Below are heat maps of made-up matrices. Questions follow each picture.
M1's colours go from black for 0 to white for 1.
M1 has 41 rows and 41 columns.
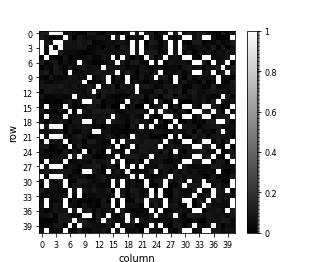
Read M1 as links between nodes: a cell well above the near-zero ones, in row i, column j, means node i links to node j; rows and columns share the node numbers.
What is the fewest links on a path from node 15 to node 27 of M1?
2
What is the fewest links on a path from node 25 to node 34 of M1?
5
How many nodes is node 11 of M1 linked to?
2
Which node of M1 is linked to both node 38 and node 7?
node 13
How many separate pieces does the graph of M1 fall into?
2
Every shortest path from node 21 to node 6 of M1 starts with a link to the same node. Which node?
node 19
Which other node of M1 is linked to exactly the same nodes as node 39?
node 33
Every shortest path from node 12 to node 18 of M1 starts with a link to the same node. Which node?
node 20
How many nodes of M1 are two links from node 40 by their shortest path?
1
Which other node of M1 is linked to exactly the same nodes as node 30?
node 35
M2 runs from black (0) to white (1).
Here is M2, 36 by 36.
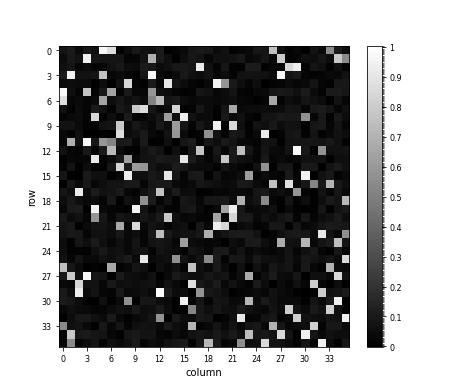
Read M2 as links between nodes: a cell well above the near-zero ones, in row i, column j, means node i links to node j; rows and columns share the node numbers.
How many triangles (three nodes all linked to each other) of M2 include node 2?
1
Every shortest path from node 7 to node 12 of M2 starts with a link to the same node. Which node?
node 10
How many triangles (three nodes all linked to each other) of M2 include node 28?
1
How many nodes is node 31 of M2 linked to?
3
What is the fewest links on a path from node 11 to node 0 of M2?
2
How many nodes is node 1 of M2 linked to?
5
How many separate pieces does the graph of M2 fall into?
2
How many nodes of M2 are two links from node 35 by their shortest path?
8
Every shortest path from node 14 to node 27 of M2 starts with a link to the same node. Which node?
node 25
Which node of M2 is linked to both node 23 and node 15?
node 30
